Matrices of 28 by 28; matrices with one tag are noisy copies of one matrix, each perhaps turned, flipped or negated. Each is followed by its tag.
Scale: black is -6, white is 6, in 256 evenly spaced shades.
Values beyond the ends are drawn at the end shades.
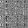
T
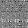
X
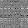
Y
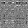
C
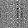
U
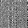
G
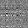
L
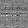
L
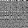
G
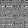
T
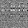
U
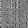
G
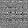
L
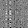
U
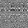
U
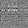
U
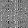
Y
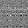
L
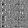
C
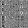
C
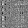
C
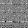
T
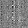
L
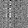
U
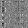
C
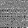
G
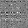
L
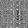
U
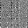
G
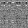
C
